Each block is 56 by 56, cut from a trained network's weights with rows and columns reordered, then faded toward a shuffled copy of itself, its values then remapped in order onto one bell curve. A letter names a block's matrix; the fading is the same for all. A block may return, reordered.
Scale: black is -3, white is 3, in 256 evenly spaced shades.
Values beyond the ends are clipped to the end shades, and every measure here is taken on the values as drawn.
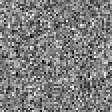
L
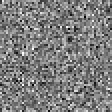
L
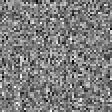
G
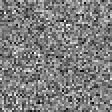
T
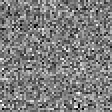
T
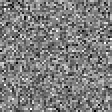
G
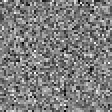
T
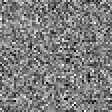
L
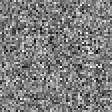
T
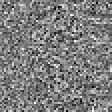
L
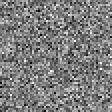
G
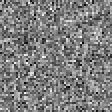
G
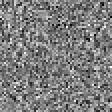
T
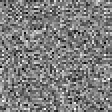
T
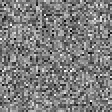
T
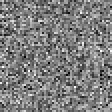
L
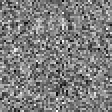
T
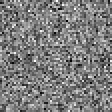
L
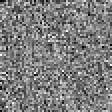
T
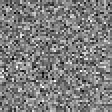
L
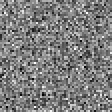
L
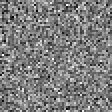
L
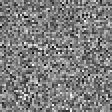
T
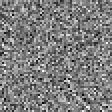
L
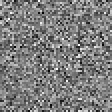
T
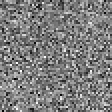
L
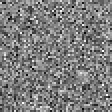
L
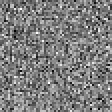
G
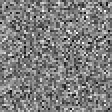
L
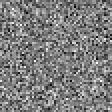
G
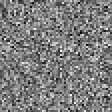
L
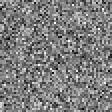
G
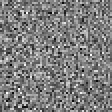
T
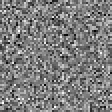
L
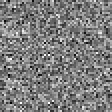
G
